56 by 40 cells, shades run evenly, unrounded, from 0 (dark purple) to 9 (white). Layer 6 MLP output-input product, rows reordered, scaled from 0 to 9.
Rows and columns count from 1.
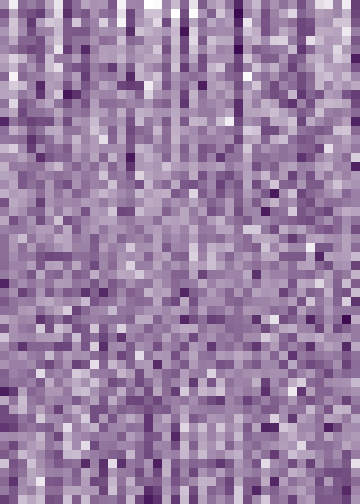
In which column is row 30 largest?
15
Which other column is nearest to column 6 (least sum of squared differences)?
38
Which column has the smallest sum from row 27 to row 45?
12
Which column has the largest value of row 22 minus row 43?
22
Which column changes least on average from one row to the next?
27
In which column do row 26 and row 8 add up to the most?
29
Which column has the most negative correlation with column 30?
33
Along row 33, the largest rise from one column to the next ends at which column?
40
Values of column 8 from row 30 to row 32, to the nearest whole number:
4 5 5
